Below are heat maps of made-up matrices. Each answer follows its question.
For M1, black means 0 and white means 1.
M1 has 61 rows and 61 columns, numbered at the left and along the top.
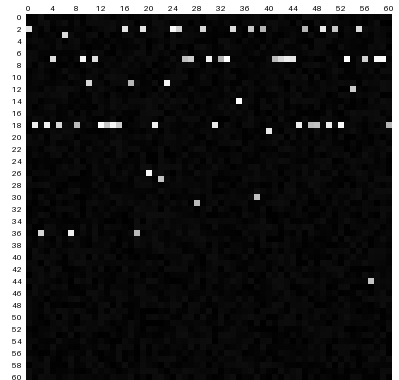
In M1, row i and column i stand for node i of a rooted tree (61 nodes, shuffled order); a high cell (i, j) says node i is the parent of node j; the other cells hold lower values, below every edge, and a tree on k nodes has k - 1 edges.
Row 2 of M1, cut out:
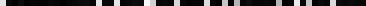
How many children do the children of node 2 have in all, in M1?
1
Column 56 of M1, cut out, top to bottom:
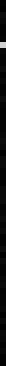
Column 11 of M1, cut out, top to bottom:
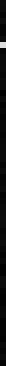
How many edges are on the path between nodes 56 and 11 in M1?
2
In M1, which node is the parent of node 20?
26
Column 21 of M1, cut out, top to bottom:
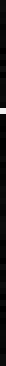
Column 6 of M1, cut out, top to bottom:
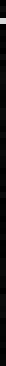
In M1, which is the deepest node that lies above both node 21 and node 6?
18
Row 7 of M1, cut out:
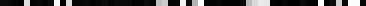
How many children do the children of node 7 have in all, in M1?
7
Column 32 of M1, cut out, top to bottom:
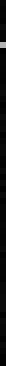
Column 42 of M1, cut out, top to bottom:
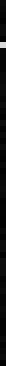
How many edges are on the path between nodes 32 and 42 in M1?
2
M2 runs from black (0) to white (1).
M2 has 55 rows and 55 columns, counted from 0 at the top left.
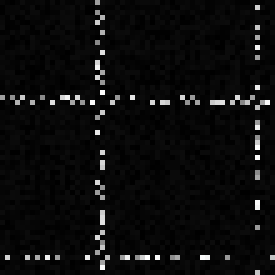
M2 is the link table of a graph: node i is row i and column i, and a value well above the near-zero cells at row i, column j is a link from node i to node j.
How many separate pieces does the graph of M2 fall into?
3
